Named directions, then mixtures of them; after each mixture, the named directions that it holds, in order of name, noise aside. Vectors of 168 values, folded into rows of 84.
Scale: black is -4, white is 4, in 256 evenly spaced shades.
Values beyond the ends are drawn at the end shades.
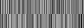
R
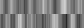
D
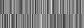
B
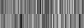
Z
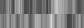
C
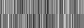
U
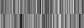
Z.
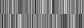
B, D, R.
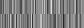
B.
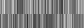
C, U.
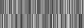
B, R, Z.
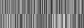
B, R, Z.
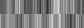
C, Z.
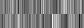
D, R, Z.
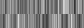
D, U, Z.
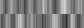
D.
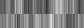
C.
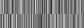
B.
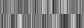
B, D.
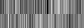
B, C, U.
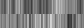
C.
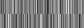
B, U, Z.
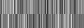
U.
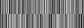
R.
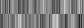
D, R.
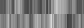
C.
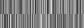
B.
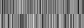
U, Z.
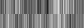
C, U, Z.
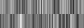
D, U, Z.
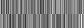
R.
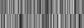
Z.
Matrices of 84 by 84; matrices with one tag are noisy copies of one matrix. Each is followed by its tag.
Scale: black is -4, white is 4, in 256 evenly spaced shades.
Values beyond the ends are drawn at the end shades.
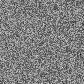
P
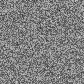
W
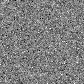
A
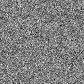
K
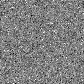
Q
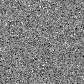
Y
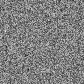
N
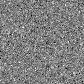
Q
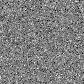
W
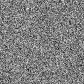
N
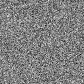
P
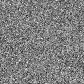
K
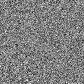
N
